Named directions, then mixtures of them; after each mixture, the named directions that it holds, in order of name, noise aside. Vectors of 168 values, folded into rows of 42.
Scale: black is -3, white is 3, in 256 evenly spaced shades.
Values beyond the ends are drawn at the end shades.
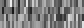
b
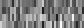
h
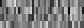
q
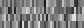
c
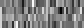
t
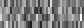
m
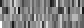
h, q, t.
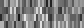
c, h, m.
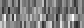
b, c, h.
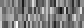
t.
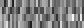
b, h, m.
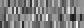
c, m, q.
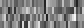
c.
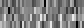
c, h.
